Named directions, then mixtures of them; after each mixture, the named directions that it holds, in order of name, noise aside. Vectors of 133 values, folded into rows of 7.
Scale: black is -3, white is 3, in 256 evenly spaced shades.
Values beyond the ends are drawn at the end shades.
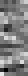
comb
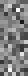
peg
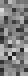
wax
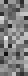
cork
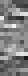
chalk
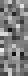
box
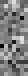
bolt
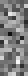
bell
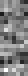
comb.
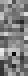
box, chalk, wax.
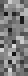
bolt, box, peg.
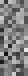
cork, wax.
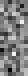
box, peg.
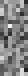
cork, wax.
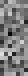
bell, bolt, wax.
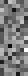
cork, wax.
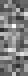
chalk, comb, peg.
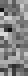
box, comb.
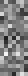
cork.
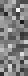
peg.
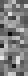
bell, bolt.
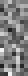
bell, box.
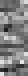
comb.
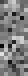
bolt.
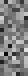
cork, wax.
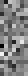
bolt, cork.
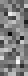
bell.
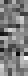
box, chalk, cork.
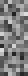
box, cork.
